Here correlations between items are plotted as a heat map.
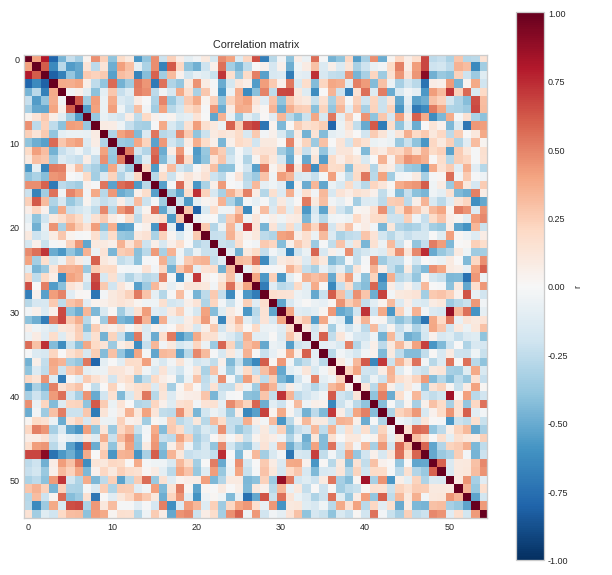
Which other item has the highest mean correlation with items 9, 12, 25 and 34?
15
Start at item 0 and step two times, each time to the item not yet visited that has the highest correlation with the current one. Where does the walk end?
47
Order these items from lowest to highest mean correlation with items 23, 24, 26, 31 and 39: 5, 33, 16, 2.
2, 33, 5, 16
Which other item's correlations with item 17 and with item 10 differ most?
1
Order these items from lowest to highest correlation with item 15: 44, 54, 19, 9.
19, 54, 44, 9
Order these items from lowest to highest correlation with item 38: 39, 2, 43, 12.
39, 12, 43, 2
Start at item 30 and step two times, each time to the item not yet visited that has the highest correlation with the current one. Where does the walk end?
40
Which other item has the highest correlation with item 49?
48
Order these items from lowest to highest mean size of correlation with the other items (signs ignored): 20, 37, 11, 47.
37, 11, 20, 47
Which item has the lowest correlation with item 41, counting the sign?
36
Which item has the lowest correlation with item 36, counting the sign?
8
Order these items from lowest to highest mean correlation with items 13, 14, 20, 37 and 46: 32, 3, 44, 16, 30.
32, 44, 30, 16, 3
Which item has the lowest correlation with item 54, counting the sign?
17
